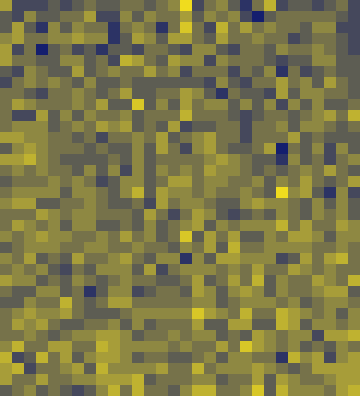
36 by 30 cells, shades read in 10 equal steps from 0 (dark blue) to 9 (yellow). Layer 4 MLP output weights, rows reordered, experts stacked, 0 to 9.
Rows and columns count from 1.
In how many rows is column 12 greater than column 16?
13
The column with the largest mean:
17
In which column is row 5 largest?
1
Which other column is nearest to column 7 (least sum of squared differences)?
15
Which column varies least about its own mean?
5
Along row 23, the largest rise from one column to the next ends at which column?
20
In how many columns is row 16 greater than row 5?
19
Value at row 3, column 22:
4
